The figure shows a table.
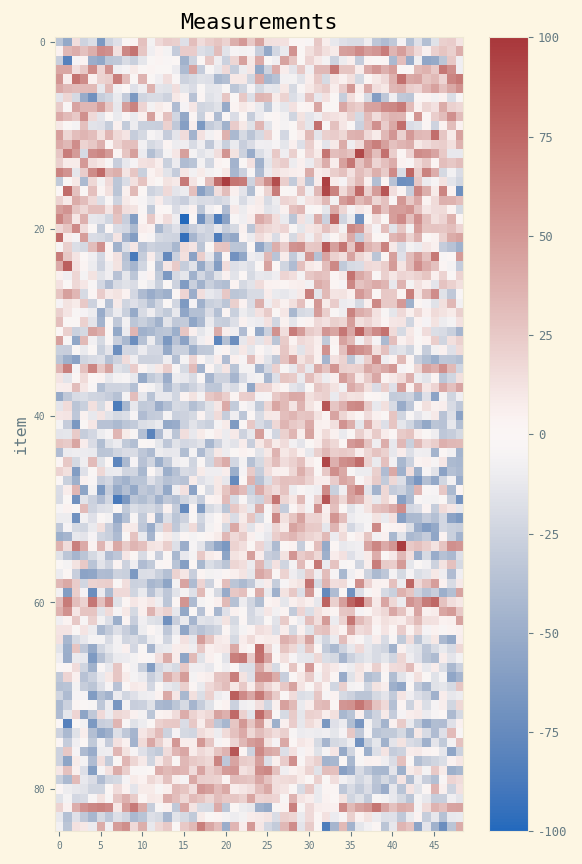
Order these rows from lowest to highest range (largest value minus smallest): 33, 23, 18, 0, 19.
18, 0, 33, 23, 19
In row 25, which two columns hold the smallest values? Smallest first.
13, 16
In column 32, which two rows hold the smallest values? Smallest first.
84, 59
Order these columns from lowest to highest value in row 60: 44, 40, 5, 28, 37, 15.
28, 40, 5, 37, 15, 44
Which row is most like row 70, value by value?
66
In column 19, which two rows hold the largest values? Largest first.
15, 77
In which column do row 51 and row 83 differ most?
26
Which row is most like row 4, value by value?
54
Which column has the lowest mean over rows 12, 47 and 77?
11
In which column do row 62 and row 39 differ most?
48
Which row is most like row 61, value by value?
8
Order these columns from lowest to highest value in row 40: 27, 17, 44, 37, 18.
18, 44, 17, 37, 27
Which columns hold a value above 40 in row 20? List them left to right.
2, 35, 36, 43
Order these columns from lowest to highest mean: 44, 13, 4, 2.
13, 4, 44, 2
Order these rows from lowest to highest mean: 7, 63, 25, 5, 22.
63, 25, 22, 5, 7
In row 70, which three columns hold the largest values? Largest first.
21, 24, 22
